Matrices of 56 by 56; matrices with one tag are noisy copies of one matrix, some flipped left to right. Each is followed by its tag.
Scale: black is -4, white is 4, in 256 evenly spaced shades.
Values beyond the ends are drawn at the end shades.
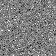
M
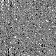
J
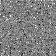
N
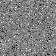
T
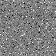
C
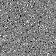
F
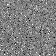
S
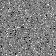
S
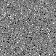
S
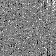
J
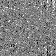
J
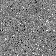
M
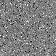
F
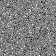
S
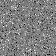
T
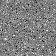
M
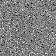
C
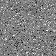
M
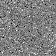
C
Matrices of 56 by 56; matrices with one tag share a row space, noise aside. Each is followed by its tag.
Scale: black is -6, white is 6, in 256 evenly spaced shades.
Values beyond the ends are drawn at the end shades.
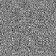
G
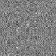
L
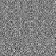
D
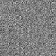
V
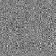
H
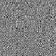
H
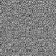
G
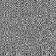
H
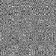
G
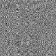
L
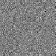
D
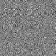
D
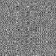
L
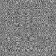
L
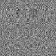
L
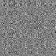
D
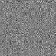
H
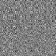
D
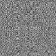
L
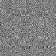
G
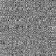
V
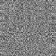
V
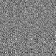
D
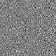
H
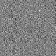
D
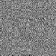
G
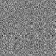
D
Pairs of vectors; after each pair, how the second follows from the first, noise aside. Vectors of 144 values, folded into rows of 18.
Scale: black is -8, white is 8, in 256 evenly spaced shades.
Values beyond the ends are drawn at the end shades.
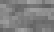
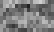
wrapped around, negated, scaled up.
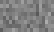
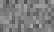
shuffled.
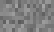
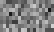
wrapped around, negated, scaled up.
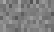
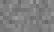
negated, shrunk.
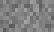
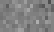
reversed, partly zeroed.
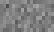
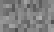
shuffled.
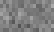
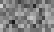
reversed, scaled up.
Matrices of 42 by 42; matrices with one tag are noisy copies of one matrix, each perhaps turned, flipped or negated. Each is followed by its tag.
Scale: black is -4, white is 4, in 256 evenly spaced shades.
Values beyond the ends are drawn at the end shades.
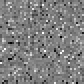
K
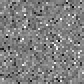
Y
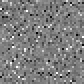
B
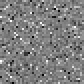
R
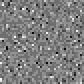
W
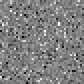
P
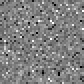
K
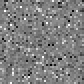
P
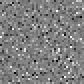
B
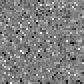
K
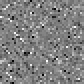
R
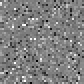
P
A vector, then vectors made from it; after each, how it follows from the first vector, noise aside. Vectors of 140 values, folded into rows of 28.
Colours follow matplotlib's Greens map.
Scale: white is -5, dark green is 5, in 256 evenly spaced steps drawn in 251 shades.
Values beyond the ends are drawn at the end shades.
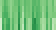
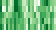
wrapped around, scaled up.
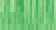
reversed, shrunk.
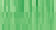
reversed, shrunk.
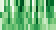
reversed, scaled up.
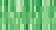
wrapped around, negated.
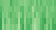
negated, shrunk.
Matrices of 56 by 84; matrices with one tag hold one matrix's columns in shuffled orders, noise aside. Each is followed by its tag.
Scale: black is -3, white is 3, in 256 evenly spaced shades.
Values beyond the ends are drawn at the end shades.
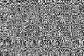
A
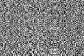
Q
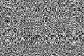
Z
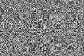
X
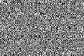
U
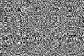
Z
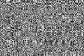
A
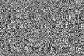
X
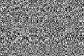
Z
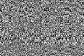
Z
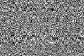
Z
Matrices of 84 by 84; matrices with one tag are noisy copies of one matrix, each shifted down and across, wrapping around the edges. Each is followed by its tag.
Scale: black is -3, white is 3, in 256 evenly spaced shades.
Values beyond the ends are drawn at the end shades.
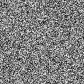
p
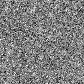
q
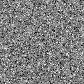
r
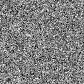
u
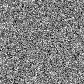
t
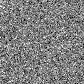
p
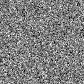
p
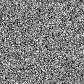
t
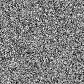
p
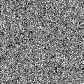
u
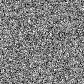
u
